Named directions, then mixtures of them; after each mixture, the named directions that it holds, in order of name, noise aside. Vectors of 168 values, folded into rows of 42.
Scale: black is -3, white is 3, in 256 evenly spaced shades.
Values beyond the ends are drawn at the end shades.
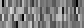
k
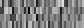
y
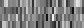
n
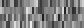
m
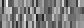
k, n, y.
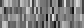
n, y.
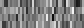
n.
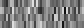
m, n, y.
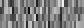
y.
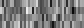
m, n.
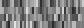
m.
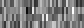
m, n.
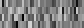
k.
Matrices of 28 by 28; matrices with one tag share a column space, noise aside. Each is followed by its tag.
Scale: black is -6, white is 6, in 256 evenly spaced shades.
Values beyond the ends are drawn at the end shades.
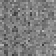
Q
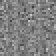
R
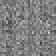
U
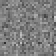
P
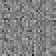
R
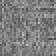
P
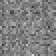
Q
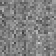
U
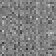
U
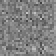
R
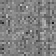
U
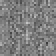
P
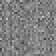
R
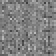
R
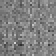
P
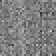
Q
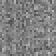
R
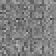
R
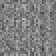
R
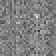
U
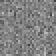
Q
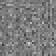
P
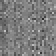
R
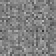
R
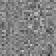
Q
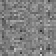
R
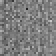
R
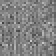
P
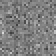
U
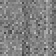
U
